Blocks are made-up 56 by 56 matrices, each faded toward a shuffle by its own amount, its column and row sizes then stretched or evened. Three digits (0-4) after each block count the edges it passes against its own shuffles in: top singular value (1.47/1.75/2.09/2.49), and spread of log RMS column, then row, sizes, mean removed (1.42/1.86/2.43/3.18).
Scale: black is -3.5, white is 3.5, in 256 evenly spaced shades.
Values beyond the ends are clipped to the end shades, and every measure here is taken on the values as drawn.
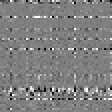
4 2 4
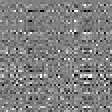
4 2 4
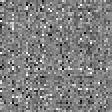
2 2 1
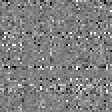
1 2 3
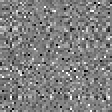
3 0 1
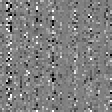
1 4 0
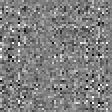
1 3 2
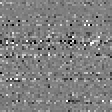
1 1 4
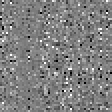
0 3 1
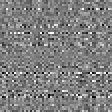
3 0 4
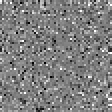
2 1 1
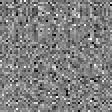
3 2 1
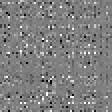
2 3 3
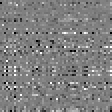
3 1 4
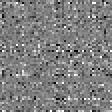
3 2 3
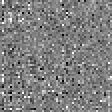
1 2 1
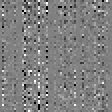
3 4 1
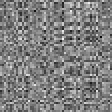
4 3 1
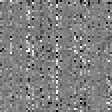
1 4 1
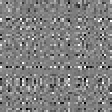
4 3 4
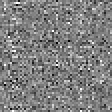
1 2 2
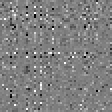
2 2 2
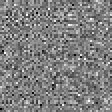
3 0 1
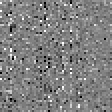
0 3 1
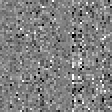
2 3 0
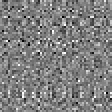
4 2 2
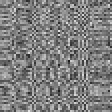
4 3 0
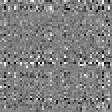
4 3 3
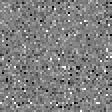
1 0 1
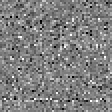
1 0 1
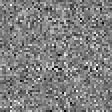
1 1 2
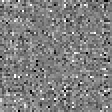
1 1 2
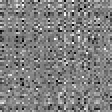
4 3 1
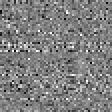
2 0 3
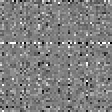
2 3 3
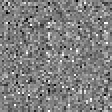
2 1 0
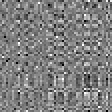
4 3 1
